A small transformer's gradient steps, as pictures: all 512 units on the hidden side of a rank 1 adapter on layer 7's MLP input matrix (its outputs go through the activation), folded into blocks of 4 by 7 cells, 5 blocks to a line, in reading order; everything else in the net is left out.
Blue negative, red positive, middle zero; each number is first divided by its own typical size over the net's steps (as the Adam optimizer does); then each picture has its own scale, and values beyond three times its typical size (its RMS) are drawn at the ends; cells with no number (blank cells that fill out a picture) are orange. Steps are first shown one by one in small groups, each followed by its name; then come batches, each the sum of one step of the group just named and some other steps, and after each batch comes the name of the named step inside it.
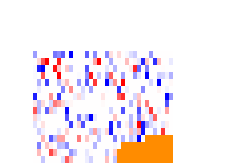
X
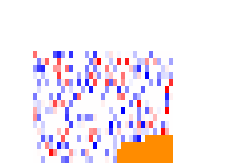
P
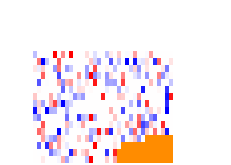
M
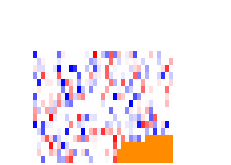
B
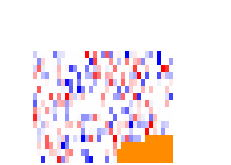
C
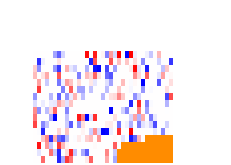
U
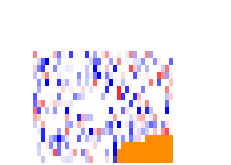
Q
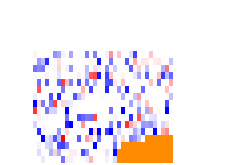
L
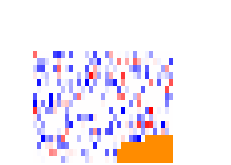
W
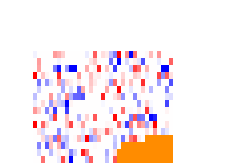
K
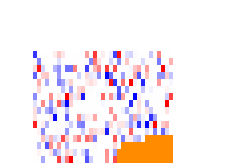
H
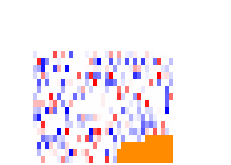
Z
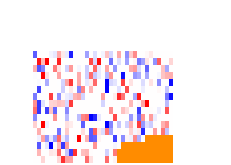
X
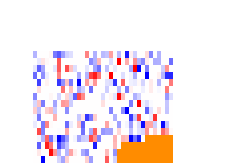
C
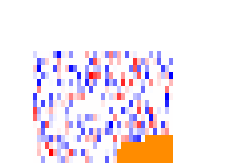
W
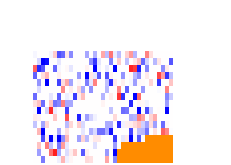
Q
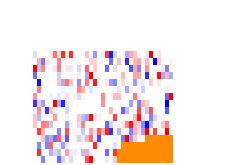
M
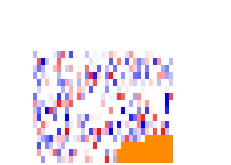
Z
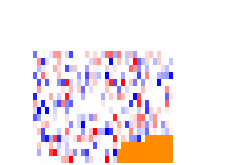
H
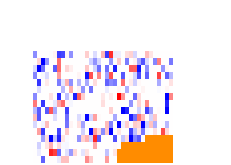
Z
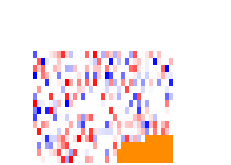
H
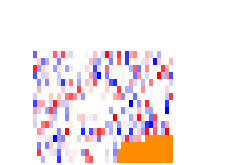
Q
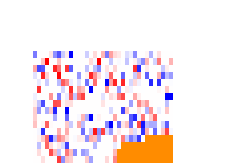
X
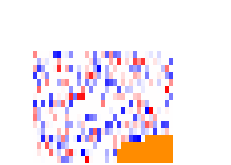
W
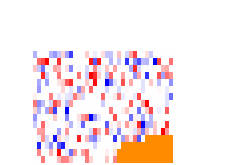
X
